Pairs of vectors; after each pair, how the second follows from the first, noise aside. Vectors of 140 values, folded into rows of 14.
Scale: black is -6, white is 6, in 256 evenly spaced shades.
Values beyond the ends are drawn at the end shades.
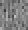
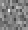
shuffled.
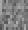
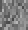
sign-scrambled.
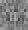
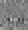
partly zeroed.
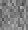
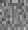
sign-scrambled.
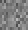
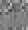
reversed, negated, partly zeroed.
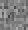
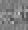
reversed, negated, partly zeroed.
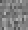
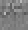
partly zeroed.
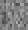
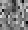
wrapped around, scaled up.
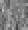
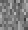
reversed, negated.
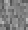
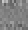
wrapped around, partly zeroed.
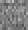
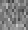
negated.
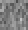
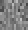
sign-scrambled.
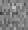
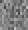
shuffled.
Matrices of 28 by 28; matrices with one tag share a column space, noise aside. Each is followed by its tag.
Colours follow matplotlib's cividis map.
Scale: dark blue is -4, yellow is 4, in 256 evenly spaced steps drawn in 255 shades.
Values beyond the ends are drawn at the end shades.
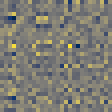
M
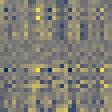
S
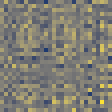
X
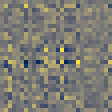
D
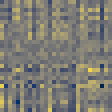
S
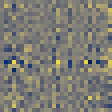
D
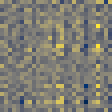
X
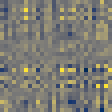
S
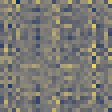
X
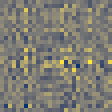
D
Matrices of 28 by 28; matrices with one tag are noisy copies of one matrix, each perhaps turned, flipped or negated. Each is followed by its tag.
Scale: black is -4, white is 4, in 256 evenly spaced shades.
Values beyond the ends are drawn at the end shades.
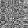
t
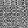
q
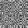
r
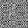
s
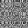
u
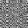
r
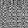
q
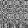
t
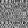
u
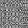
q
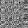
t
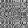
u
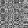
t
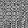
q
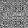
s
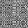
s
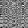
u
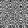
r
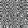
r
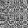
t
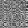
u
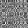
u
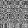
t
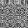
t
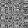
t
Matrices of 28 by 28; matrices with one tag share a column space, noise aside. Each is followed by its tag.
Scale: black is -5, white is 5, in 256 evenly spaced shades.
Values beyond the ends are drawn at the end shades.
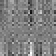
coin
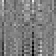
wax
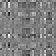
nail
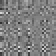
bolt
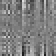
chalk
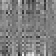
chalk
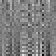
wax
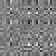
bolt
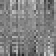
chalk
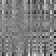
chalk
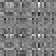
nail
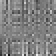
coin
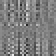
wax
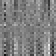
wax
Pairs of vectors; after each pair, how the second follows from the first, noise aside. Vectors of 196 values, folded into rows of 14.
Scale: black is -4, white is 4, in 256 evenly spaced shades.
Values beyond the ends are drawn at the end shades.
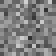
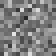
reversed.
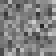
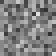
shuffled.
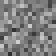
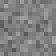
wrapped around, negated, shrunk.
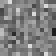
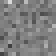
reversed, partly zeroed.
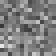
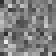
shuffled.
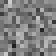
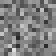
wrapped around.
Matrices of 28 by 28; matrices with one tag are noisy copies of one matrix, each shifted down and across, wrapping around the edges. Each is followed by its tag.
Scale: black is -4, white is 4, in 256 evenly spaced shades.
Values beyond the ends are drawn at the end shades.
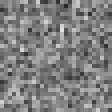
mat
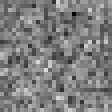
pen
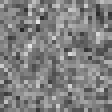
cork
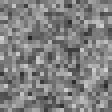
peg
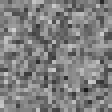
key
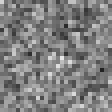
pen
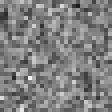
cork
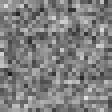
mat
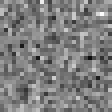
mat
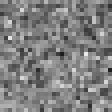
pen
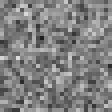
mat
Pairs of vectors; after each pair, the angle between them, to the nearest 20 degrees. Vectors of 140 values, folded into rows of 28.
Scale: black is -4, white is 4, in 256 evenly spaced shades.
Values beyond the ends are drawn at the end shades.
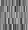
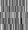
60 degrees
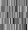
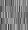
100 degrees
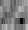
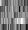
140 degrees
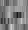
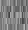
120 degrees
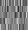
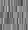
120 degrees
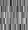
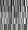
60 degrees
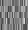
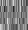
120 degrees
